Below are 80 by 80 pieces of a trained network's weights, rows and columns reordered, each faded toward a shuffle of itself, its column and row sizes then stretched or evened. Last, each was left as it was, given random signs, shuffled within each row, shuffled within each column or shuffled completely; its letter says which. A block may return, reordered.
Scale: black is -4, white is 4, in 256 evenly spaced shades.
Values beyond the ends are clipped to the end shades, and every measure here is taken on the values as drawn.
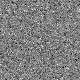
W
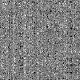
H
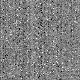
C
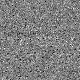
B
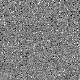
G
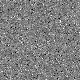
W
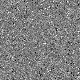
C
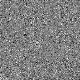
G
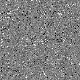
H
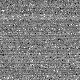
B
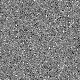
W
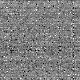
H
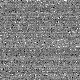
B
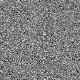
H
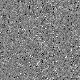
C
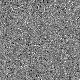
W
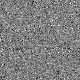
B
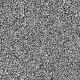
C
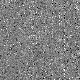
C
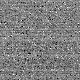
B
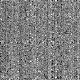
H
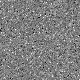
W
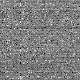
H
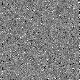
C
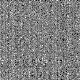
H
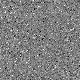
W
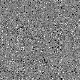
G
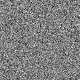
W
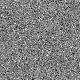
W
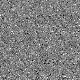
B
